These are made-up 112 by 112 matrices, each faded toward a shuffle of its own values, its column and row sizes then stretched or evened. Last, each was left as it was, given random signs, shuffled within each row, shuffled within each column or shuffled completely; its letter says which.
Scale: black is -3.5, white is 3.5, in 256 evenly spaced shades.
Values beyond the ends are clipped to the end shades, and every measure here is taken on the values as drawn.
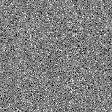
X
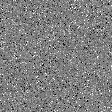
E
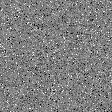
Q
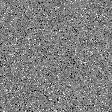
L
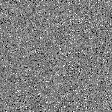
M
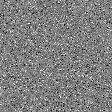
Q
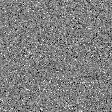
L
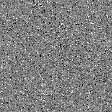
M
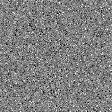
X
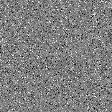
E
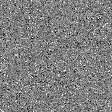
E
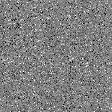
X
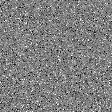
L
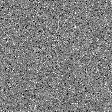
E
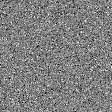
L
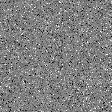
E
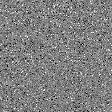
X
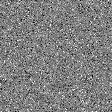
Q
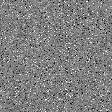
X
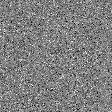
E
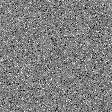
Q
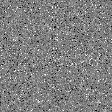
X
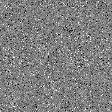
M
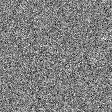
Q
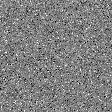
Q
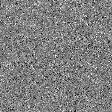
M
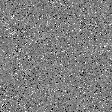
M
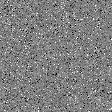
E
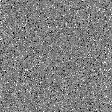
E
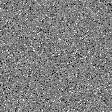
L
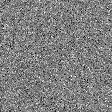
Q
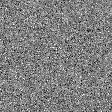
Q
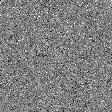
Q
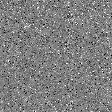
M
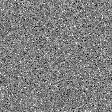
L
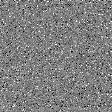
X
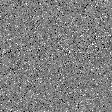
L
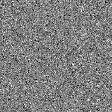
X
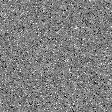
L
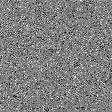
L
